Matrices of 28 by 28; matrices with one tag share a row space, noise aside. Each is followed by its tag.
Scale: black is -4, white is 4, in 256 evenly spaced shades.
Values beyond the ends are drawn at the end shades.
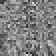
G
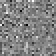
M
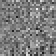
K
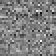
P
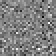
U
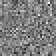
U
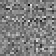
K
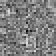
G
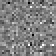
K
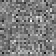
P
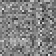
U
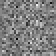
K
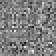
U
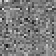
M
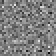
U
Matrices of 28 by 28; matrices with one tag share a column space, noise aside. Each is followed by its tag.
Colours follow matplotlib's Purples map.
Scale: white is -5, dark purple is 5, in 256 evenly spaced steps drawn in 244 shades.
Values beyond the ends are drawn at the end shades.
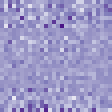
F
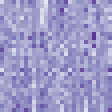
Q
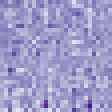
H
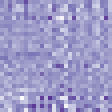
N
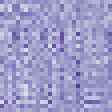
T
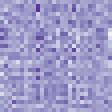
T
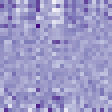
F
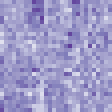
Q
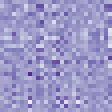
T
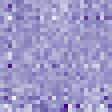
N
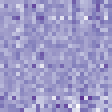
N
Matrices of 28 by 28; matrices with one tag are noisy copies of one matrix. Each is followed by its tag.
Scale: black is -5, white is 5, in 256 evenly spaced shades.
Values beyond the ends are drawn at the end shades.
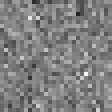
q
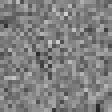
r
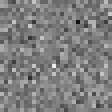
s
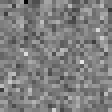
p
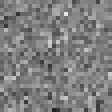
r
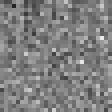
p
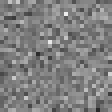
r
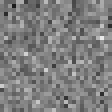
p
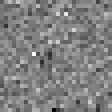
r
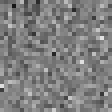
p
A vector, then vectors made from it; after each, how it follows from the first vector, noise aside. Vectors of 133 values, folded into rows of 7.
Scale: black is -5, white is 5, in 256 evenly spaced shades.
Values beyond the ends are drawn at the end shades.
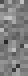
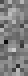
copied.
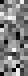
scaled up.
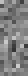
negated.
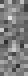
copied.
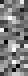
scaled up.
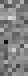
copied.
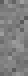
wrapped around, shrunk.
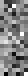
reversed, negated, scaled up.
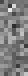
reversed, negated.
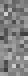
wrapped around, negated.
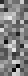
scaled up.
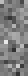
negated.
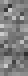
wrapped around.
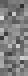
wrapped around.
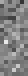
negated.
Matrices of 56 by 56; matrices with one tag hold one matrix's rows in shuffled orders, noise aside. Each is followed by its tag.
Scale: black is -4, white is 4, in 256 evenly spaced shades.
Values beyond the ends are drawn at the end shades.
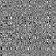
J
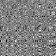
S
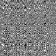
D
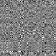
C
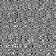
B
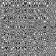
D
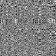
S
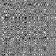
D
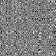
S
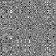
J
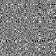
S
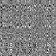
J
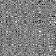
S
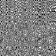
S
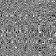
S
